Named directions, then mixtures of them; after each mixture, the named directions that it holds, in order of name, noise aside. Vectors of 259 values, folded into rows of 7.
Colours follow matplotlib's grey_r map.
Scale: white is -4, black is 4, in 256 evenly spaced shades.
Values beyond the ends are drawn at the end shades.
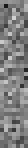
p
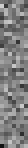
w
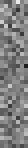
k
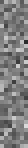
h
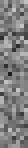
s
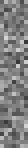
h.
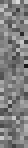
h, k.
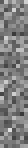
h, s.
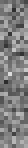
p, s.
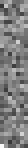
w.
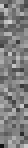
w.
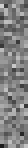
w.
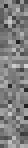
k, w.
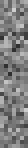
s.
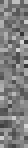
h, k.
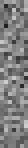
h, p.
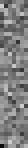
w.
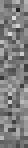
k, p.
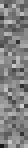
w.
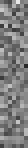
k, w.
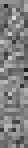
p.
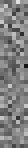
k.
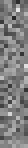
k, p.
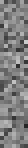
h.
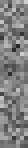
k, s.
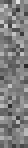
k.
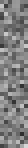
h, w.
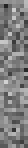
p, s.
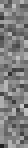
s, w.
